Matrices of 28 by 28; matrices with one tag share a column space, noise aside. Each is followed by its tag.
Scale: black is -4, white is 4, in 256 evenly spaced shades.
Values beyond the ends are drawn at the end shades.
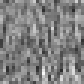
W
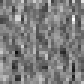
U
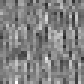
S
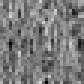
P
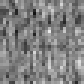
P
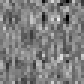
S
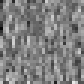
W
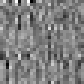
S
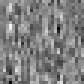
W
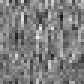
S
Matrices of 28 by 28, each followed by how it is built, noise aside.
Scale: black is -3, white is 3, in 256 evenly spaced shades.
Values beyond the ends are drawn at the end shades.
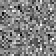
repeating rows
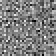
repeating rows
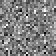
low rank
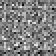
repeating columns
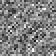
Hankel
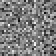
repeating rows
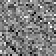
Toeplitz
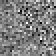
upper triangular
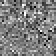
upper triangular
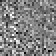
lower triangular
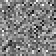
Hankel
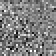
lower triangular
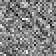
Toeplitz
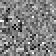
lower triangular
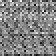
repeating columns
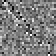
banded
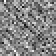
Toeplitz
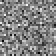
repeating rows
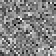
Toeplitz
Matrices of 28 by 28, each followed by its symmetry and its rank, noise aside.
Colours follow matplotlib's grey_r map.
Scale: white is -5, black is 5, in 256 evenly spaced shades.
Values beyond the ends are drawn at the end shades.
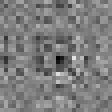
symmetric, rank two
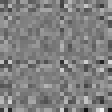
no symmetry, rank two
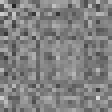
no symmetry, rank three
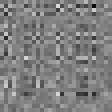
no symmetry, rank two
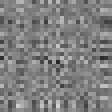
antisymmetric, rank two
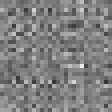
no symmetry, rank three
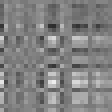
no symmetry, rank one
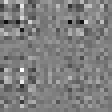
antisymmetric, rank two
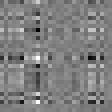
no symmetry, rank one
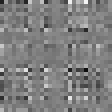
no symmetry, rank two
